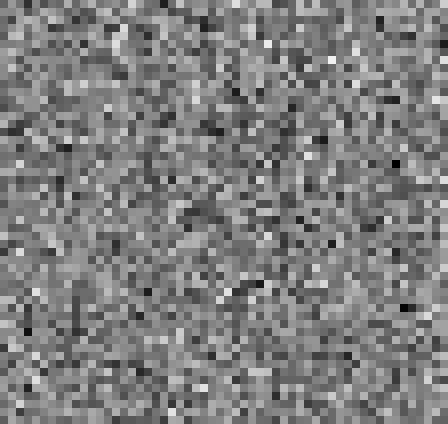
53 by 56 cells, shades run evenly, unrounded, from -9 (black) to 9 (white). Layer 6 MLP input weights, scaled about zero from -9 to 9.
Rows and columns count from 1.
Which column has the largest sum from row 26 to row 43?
56
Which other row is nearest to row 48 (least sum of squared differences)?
53
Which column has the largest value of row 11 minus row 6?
11
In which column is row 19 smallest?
9
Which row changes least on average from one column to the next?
33
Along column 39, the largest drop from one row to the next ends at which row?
21
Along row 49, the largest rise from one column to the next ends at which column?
5
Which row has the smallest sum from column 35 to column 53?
45
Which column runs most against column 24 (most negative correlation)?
14
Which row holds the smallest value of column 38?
28
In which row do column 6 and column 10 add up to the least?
25
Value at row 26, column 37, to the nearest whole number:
-4
